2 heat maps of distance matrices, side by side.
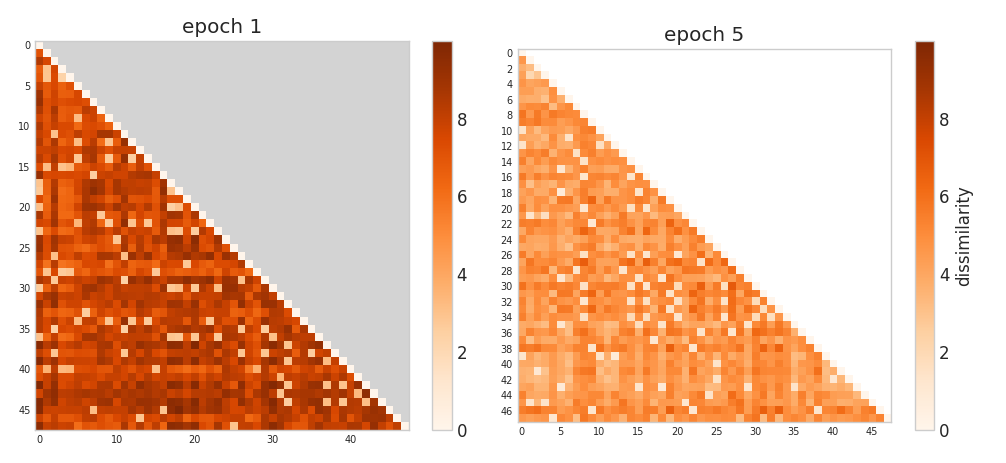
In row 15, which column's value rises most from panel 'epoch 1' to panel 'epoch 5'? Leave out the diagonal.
28
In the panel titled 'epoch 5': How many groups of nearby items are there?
14
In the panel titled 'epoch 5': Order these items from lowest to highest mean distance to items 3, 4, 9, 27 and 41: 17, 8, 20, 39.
39, 17, 20, 8
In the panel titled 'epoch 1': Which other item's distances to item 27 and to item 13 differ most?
19
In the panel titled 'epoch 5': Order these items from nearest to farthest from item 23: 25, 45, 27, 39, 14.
27, 39, 25, 45, 14
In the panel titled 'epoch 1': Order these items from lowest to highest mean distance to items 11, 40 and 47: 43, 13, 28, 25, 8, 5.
28, 25, 5, 8, 13, 43
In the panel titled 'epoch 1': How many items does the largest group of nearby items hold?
7
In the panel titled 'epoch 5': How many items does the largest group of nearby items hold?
8
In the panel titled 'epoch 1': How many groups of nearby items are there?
13
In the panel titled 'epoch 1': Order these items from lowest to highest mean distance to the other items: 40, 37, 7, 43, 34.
40, 34, 7, 37, 43
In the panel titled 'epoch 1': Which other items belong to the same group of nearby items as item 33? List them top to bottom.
6
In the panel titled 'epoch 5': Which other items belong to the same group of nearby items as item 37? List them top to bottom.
17
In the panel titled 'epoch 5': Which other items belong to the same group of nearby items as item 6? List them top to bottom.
11
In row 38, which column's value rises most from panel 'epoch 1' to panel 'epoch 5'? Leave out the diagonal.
2
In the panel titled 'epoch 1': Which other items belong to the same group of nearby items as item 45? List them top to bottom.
7, 16
